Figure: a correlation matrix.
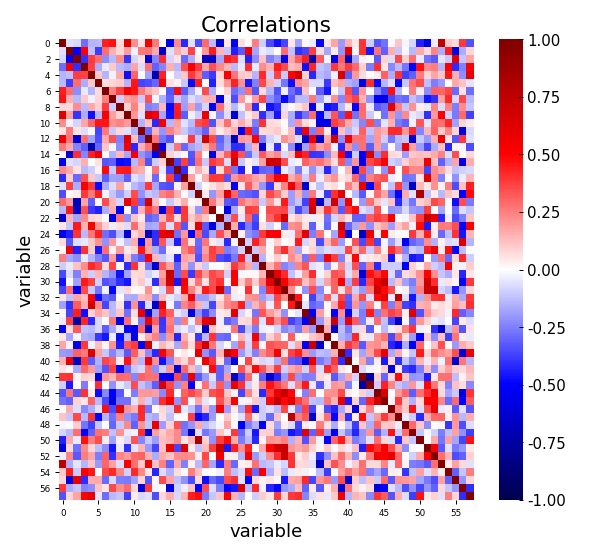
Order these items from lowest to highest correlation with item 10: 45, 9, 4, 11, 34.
11, 45, 34, 9, 4
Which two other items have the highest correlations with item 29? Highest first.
15, 30
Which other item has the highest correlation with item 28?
54
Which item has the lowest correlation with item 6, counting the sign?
37
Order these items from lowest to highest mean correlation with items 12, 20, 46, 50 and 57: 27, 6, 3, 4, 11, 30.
11, 27, 4, 30, 6, 3
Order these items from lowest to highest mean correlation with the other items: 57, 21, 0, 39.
0, 21, 57, 39
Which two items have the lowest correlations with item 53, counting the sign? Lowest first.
36, 22
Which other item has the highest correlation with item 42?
18
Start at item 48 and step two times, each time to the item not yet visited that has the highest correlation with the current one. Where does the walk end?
9
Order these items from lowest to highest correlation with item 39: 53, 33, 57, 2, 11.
11, 53, 2, 33, 57
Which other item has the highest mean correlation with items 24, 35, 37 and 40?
21
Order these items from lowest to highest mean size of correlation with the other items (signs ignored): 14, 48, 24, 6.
48, 6, 14, 24
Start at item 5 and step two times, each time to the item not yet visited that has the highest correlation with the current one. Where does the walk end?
43
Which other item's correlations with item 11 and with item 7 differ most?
56
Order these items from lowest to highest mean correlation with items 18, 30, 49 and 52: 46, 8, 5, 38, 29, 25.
5, 25, 38, 8, 29, 46
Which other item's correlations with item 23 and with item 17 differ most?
51
